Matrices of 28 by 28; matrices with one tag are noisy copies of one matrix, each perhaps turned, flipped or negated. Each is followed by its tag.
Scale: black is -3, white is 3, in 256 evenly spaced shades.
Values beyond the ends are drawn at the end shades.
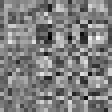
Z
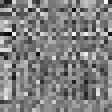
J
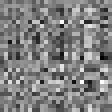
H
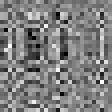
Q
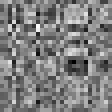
Z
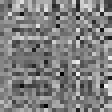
J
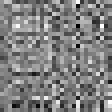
J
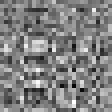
Z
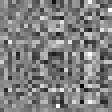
H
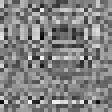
Q
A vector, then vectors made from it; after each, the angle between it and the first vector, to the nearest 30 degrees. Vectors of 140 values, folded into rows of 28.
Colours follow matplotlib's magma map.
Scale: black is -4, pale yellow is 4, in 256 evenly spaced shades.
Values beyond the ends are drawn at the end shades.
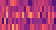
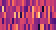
60 degrees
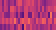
120 degrees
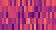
120 degrees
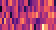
60 degrees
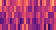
90 degrees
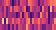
150 degrees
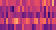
120 degrees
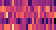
60 degrees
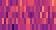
150 degrees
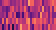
150 degrees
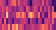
30 degrees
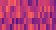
60 degrees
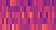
30 degrees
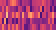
30 degrees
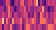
120 degrees
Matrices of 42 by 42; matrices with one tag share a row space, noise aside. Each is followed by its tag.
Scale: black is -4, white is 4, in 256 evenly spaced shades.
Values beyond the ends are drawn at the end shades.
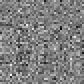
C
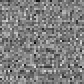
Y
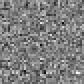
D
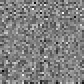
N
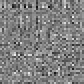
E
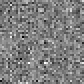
C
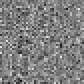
C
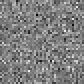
E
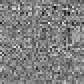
E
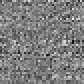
E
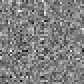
C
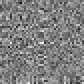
C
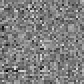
N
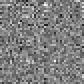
C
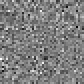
N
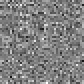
C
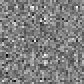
N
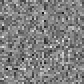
N
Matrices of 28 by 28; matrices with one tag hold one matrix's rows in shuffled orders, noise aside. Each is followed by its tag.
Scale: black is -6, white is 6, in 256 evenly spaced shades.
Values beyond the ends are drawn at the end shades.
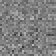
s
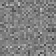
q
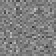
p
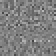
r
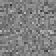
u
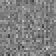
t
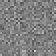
r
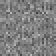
t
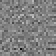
s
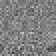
s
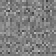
t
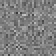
r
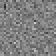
p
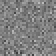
r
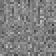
q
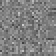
s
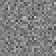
r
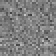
u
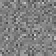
r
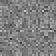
u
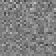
p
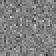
p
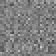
q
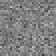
u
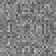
t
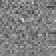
s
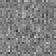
t
